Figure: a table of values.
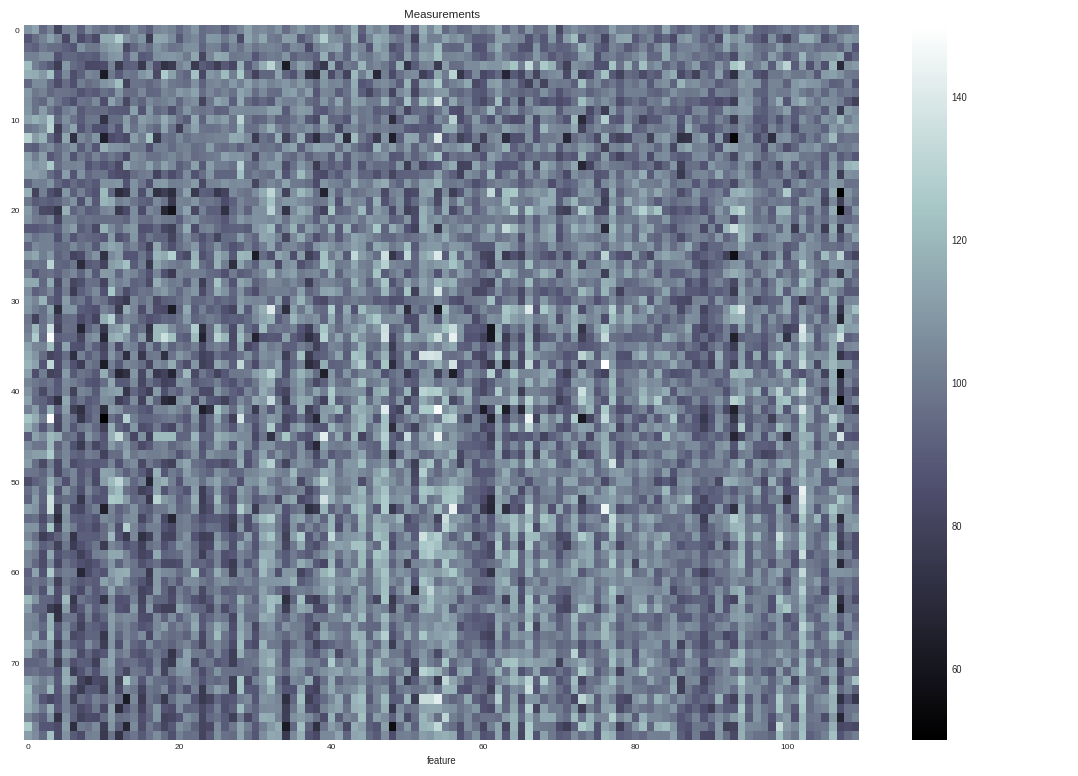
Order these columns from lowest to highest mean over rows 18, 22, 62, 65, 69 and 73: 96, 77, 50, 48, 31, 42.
50, 48, 96, 42, 31, 77
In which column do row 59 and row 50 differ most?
39
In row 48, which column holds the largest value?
77
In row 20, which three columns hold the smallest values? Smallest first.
107, 19, 18
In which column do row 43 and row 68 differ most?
3
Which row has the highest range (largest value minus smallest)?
43
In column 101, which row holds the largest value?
40
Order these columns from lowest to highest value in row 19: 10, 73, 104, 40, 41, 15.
41, 15, 73, 104, 40, 10
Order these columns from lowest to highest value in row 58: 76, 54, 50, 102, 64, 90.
90, 76, 50, 54, 64, 102
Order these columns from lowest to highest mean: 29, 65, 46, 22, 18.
65, 18, 29, 22, 46
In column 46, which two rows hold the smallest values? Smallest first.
5, 12
